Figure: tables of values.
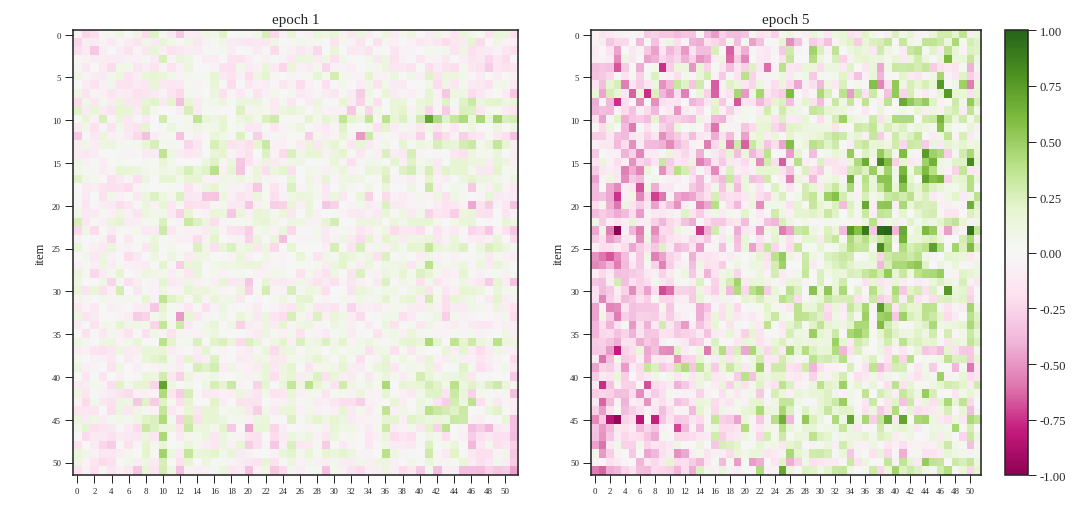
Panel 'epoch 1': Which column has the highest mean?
10
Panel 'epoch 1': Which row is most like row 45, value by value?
40
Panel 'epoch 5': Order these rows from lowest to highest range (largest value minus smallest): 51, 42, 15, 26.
42, 26, 51, 15
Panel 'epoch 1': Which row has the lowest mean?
51
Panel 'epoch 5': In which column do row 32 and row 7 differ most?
47
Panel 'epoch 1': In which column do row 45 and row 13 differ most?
13
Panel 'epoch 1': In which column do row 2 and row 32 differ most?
9
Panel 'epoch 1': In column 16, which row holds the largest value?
16
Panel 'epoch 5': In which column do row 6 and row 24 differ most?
50
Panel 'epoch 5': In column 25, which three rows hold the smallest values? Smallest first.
15, 23, 13
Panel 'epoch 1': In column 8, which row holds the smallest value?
12
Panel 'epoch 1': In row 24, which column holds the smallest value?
24
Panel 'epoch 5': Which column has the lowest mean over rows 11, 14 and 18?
6
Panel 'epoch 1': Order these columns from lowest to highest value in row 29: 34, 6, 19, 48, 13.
48, 6, 19, 34, 13
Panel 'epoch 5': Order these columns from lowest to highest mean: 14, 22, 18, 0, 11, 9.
0, 9, 11, 14, 18, 22
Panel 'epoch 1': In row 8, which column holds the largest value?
46
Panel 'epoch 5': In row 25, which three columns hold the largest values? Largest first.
38, 45, 50
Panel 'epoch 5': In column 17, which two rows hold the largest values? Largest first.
37, 48
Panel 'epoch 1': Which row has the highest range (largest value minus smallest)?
41
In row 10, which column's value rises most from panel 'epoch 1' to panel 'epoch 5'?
46
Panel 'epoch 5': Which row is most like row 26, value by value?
27
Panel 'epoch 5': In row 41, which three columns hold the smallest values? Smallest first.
1, 7, 11
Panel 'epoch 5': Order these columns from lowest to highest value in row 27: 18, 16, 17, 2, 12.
2, 17, 16, 12, 18
